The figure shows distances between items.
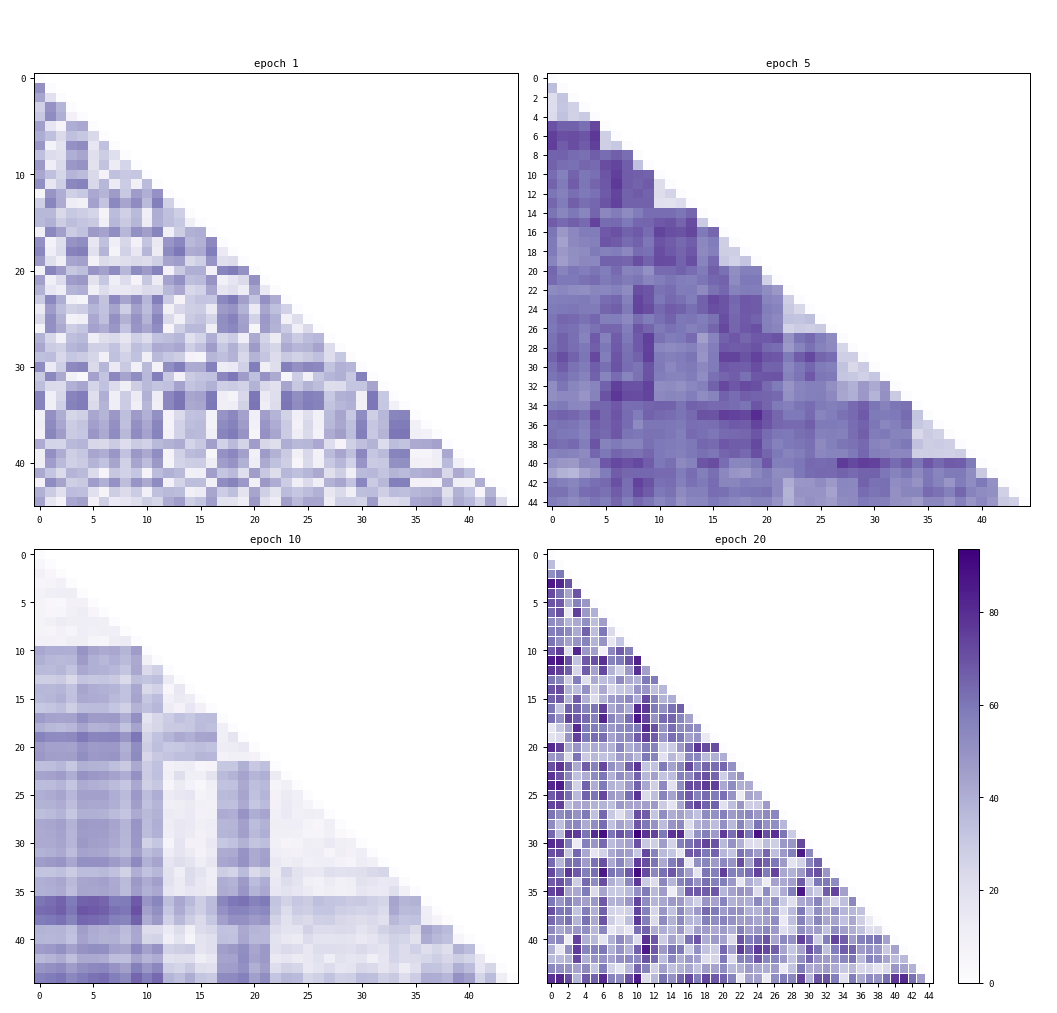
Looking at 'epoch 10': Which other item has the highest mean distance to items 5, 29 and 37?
19
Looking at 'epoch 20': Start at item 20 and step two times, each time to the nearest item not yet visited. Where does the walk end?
14
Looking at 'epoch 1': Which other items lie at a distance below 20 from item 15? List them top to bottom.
6, 10, 14, 29, 41, 43
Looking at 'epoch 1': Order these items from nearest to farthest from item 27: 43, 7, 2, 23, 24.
2, 43, 7, 24, 23
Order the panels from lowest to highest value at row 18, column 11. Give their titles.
epoch 1, epoch 10, epoch 5, epoch 20
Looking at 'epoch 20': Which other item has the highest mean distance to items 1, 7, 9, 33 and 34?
10
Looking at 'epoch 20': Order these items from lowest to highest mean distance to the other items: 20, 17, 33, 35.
35, 20, 17, 33
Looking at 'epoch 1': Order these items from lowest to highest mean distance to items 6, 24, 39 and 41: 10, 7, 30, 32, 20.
10, 20, 32, 7, 30
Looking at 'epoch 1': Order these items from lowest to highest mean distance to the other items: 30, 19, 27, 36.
27, 19, 36, 30
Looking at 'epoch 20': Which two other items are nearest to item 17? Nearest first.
33, 36
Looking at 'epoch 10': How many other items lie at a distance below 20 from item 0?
9
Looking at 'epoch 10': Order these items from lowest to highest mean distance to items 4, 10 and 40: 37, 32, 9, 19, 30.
30, 9, 32, 19, 37
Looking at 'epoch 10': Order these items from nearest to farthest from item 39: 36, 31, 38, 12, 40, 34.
40, 12, 31, 34, 38, 36
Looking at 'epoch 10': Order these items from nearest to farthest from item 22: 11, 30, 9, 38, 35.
30, 35, 38, 11, 9
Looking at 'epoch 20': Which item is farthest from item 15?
29
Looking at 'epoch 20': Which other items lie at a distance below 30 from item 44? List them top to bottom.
11, 22, 25, 34
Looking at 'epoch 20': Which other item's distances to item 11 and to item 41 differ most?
1
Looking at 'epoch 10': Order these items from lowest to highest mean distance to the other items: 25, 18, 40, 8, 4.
25, 40, 8, 18, 4
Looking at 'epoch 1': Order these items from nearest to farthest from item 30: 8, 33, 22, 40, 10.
33, 22, 8, 10, 40
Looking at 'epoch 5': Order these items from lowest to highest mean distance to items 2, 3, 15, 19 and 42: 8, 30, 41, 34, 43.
41, 43, 34, 30, 8
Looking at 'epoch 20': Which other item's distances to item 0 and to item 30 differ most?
3
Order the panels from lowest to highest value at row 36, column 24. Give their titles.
epoch 1, epoch 10, epoch 20, epoch 5
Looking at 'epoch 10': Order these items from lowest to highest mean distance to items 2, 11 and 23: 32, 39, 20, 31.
39, 31, 32, 20
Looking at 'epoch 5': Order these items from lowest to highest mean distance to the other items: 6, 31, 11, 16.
31, 11, 16, 6
